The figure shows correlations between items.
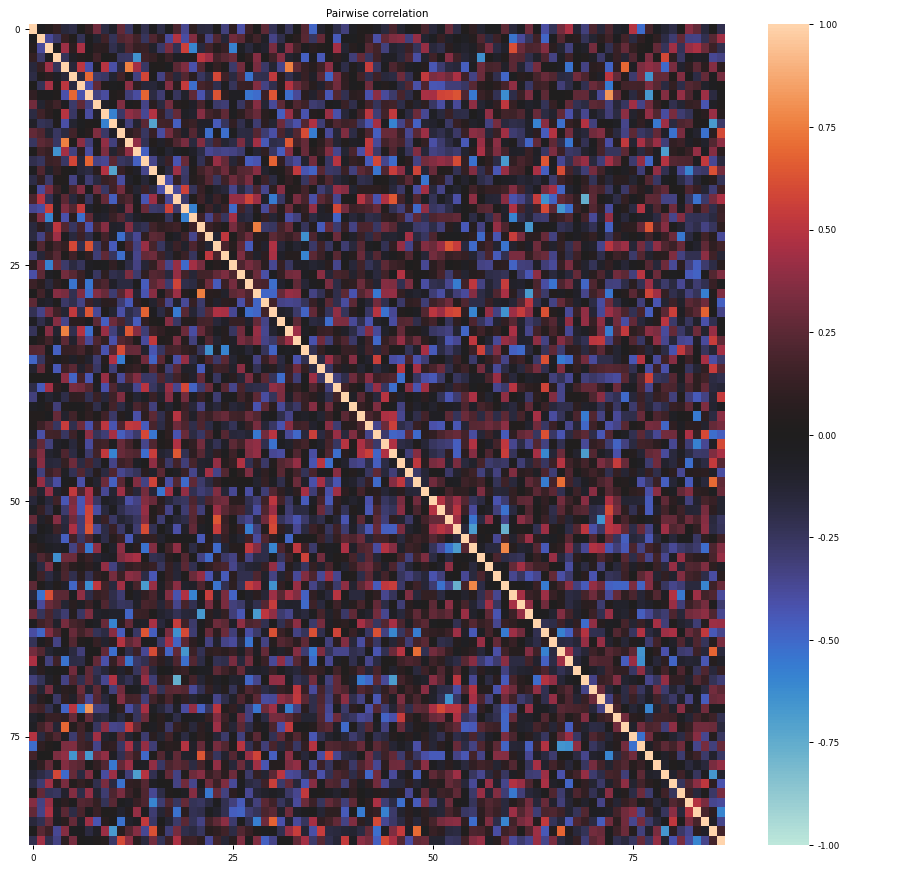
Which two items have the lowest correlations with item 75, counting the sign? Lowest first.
76, 35
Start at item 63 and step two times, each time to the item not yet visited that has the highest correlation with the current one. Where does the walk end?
45
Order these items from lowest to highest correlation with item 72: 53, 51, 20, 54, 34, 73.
34, 73, 54, 20, 53, 51
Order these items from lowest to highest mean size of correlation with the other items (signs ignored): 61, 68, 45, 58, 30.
68, 61, 58, 45, 30
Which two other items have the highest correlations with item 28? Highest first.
21, 77
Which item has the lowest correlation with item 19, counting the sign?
66
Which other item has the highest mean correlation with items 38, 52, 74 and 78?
23
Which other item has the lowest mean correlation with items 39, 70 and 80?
20
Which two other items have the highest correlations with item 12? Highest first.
4, 32
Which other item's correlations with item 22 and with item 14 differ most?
7
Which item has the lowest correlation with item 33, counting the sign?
43
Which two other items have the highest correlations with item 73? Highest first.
46, 53
